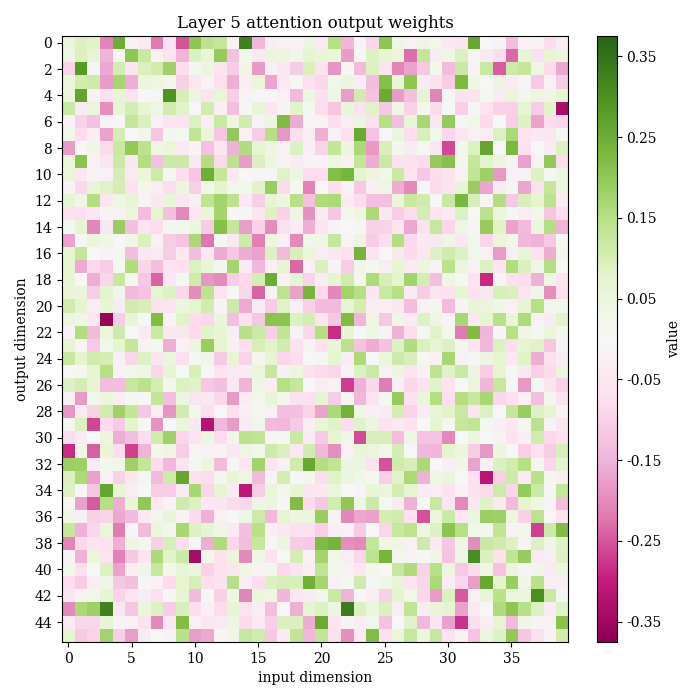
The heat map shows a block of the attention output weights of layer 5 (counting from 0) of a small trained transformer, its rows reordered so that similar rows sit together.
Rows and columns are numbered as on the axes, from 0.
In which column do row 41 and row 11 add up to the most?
16
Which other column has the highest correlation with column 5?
28
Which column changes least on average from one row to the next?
4
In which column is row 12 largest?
31
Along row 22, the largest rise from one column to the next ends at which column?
32
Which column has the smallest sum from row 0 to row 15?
3
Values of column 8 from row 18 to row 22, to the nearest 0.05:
-0.05 0.1 -0.05 0 -0.05
